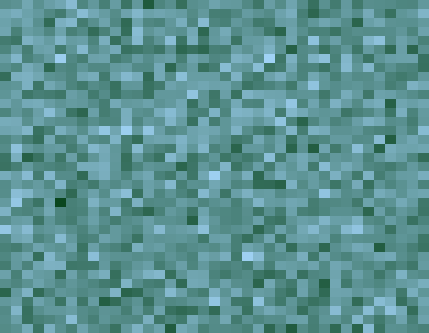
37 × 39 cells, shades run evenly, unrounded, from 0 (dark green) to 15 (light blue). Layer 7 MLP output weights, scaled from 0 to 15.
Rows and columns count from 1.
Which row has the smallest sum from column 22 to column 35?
37
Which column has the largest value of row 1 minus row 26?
7
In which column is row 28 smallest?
35
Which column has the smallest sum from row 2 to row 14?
36
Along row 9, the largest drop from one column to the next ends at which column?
14
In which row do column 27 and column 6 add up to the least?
6
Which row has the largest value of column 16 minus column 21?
18
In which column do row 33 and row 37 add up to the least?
27
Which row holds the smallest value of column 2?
5
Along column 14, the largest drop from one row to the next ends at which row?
32
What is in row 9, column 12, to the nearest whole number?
12
